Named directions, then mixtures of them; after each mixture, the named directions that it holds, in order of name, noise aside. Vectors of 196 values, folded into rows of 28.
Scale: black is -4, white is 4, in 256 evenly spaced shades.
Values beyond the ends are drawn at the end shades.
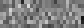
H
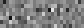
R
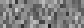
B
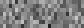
B.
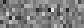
R.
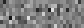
R.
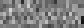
H.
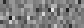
R.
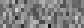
B.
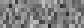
B.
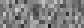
B.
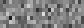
H, R.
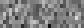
B, H.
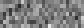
B, H.
